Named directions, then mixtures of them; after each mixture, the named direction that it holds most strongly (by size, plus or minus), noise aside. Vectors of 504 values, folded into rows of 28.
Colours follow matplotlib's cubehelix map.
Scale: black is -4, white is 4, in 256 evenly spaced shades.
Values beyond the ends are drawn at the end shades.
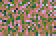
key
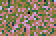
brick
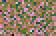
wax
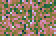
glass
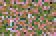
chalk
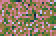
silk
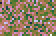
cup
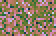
wax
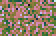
silk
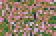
silk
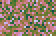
cup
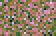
chalk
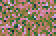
brick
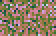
key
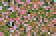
brick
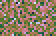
wax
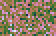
chalk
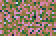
wax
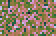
brick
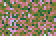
chalk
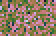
brick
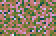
wax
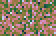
glass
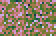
silk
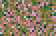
wax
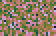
key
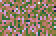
key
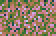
brick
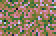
key
